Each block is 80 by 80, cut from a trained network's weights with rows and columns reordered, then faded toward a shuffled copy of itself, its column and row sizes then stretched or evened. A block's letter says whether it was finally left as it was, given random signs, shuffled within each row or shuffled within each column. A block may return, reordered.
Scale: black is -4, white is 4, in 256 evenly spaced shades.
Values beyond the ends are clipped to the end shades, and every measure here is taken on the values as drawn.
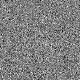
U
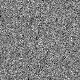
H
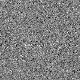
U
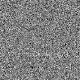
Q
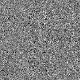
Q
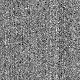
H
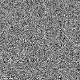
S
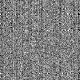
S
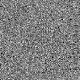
S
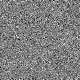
U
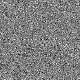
U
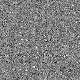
U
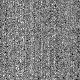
H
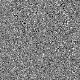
Q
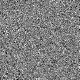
H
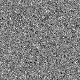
U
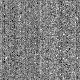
H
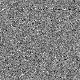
U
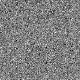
Q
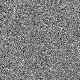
H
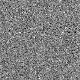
U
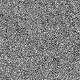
H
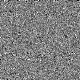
U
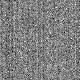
H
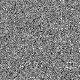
Q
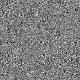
Q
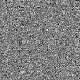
S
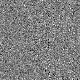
H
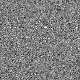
U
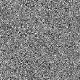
S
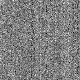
H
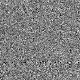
Q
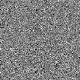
Q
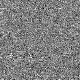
U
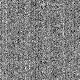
H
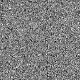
Q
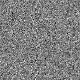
H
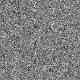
H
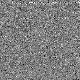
Q
